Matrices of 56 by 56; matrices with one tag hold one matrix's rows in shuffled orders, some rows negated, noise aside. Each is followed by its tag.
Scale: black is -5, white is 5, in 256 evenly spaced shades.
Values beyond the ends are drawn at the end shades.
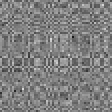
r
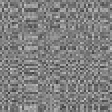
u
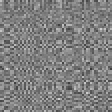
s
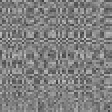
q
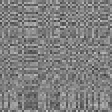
u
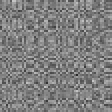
q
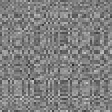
r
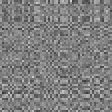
r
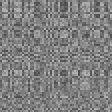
r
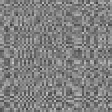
s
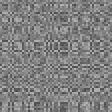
r
